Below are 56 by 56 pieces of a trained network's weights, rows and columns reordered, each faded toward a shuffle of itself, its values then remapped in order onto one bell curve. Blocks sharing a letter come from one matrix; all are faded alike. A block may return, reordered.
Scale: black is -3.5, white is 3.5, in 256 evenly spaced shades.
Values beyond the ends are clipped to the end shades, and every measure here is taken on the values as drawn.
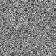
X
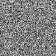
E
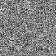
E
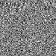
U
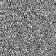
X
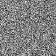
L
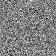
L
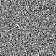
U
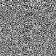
E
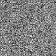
X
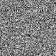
L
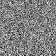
L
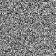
E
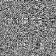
E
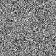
L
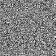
L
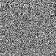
L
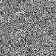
E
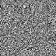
E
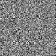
E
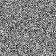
L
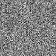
X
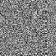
E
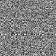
E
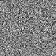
X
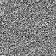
X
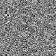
E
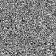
L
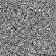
X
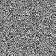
X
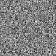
U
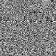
E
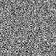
U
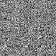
U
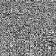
U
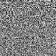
U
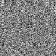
E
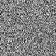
U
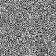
U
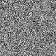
X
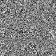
L
